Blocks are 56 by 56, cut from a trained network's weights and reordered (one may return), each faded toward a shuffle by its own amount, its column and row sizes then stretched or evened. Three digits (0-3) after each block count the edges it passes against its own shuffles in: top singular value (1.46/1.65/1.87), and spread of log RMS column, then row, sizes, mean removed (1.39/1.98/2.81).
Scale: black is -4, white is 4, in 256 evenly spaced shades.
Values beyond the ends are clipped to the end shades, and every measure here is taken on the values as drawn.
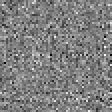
1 1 1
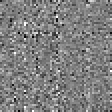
2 2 1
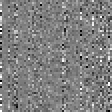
2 3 0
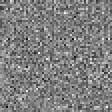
2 0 1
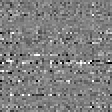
1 1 3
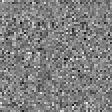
0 1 2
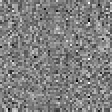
3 2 0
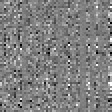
1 3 1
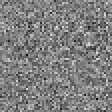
3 1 1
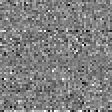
0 0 2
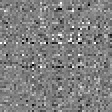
2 2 2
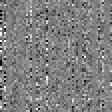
0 3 0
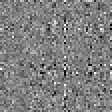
3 2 1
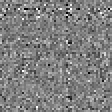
1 1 2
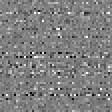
0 1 3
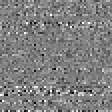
0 0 3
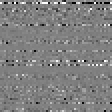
3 0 3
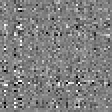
2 2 2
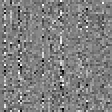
2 3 0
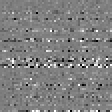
2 1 3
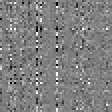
3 3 1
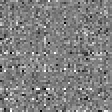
1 2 2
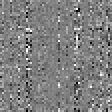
1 3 0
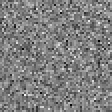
0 0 0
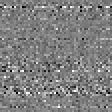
1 0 3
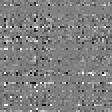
0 2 3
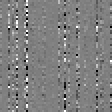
2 3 0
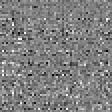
2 1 3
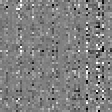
2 3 1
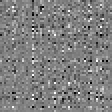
0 3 2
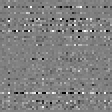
2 1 3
